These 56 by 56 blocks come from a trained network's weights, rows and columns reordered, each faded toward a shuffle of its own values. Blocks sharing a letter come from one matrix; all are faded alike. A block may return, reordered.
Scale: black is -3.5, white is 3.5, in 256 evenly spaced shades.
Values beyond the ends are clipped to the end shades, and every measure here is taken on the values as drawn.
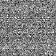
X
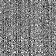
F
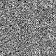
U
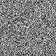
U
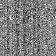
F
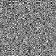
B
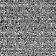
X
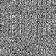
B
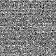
X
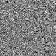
U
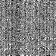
F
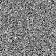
U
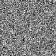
U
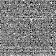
X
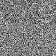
U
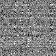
X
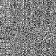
B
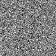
U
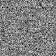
U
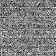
X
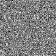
U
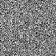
U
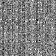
F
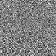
B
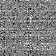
X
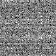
X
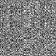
B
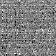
X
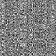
B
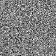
U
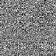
B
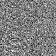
U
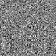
B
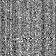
F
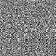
B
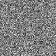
U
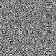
B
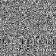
B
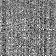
F
